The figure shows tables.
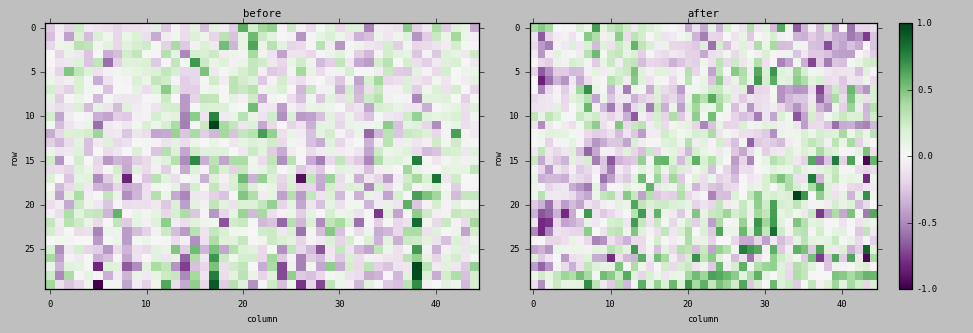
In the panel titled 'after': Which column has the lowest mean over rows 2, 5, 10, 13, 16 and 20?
2
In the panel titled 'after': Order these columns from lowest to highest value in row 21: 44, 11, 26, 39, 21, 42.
11, 42, 26, 39, 21, 44
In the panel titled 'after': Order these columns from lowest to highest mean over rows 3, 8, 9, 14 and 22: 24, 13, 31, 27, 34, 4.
4, 34, 27, 13, 31, 24
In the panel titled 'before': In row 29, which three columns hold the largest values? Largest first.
17, 38, 12
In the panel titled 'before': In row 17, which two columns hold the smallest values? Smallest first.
26, 8
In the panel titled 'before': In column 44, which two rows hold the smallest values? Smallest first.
0, 7
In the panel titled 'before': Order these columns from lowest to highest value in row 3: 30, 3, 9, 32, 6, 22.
6, 32, 3, 22, 30, 9
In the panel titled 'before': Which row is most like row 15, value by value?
25
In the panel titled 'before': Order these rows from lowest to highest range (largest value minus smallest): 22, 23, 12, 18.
18, 23, 12, 22
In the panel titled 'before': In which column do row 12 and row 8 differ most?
22
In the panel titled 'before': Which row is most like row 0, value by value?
20
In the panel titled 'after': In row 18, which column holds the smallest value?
7
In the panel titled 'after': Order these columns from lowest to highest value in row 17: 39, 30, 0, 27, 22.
22, 27, 0, 30, 39
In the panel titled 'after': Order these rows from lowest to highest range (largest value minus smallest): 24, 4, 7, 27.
24, 4, 27, 7
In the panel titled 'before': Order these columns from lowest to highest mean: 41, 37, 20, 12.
41, 12, 37, 20
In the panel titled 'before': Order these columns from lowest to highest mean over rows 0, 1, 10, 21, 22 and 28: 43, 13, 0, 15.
43, 0, 13, 15
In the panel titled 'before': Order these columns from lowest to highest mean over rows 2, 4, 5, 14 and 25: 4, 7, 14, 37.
14, 7, 4, 37
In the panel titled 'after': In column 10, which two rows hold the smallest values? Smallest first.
26, 15
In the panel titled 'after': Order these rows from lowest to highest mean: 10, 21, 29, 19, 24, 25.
24, 10, 21, 19, 25, 29
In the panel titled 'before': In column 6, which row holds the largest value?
19
